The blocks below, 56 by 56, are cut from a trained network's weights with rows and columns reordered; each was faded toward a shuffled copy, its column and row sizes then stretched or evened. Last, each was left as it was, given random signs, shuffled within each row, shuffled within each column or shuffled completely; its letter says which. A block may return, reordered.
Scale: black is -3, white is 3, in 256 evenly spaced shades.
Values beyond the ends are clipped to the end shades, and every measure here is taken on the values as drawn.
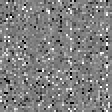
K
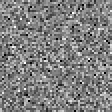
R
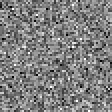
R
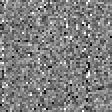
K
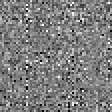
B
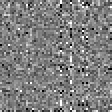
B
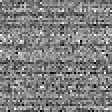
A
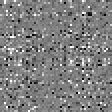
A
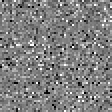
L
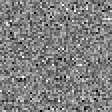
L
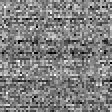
A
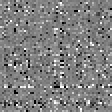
A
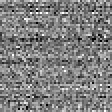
A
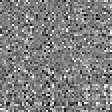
A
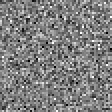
R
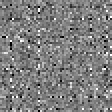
B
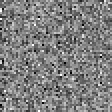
K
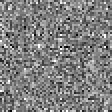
B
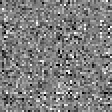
B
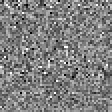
L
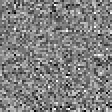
B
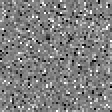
R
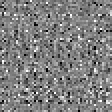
A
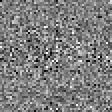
B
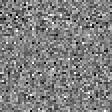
L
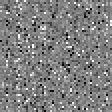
K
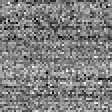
L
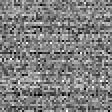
A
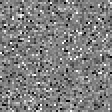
R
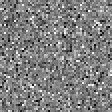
R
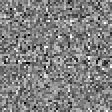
B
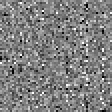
K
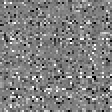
A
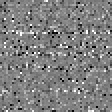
L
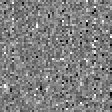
K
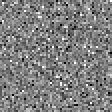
R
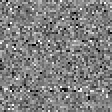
L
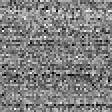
L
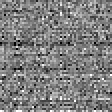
A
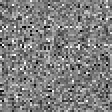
B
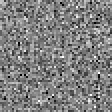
K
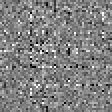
B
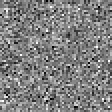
K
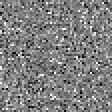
R
